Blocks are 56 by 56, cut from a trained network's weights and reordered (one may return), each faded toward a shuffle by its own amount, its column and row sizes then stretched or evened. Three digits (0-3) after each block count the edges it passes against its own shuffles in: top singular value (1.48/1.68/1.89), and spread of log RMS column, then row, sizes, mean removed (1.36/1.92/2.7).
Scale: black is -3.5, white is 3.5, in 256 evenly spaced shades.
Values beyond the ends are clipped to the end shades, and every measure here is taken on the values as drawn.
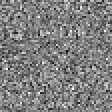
0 0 1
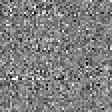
0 1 2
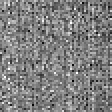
1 1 0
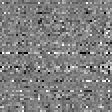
1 1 3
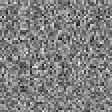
3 0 1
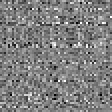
2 1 3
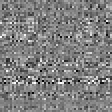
3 0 3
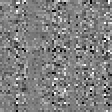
0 3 2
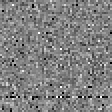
1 0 1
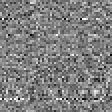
3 0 2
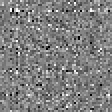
2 2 2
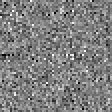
0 1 1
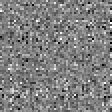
1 2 2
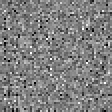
0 1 1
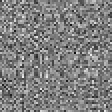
3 1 0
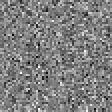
1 2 0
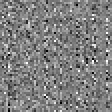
0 3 0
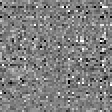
0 2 2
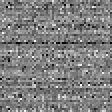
2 1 2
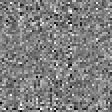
1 2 1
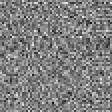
3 0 1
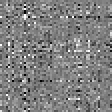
3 3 2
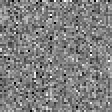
0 2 0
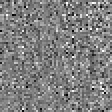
0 2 1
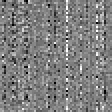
2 3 0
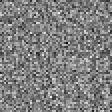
2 0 0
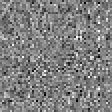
2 2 1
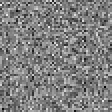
2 1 0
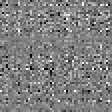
1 2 3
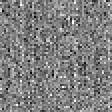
0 0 0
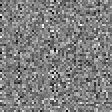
2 2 0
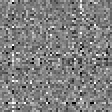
2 2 2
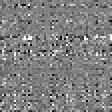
1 2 3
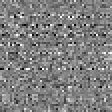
2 0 3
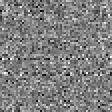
2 0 2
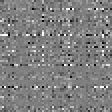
0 2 3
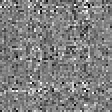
1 2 2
